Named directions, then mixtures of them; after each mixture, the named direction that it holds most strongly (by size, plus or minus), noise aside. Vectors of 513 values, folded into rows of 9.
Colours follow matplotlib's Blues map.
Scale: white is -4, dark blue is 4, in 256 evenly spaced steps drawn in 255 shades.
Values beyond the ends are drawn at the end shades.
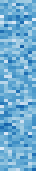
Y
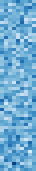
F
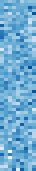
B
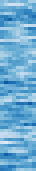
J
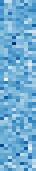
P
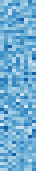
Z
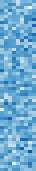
F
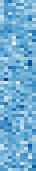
P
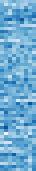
J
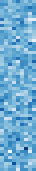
F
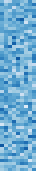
Z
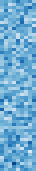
F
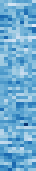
J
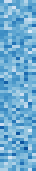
Z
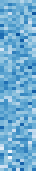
B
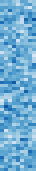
F
